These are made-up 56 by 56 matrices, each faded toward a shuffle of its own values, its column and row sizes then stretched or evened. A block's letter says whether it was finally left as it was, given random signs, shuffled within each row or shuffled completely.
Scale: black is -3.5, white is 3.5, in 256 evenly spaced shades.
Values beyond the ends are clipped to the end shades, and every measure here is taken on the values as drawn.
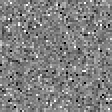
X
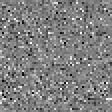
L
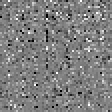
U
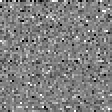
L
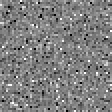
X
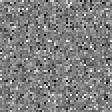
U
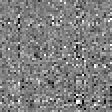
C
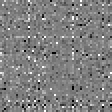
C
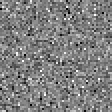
X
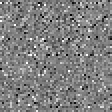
L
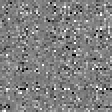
U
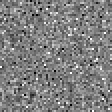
X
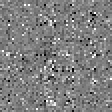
U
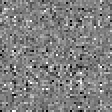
C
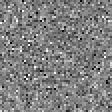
X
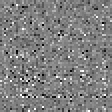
C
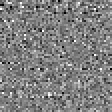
L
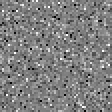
X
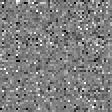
U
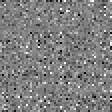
U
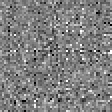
C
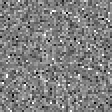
X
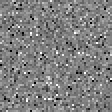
X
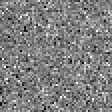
X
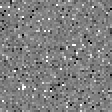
X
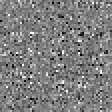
U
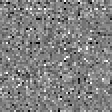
U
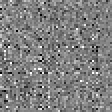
C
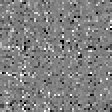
C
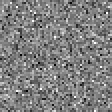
X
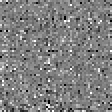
U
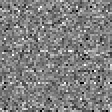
L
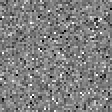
X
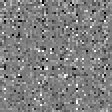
U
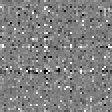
U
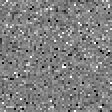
X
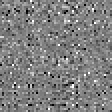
C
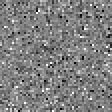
X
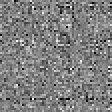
C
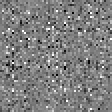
U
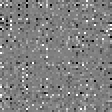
C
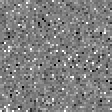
X
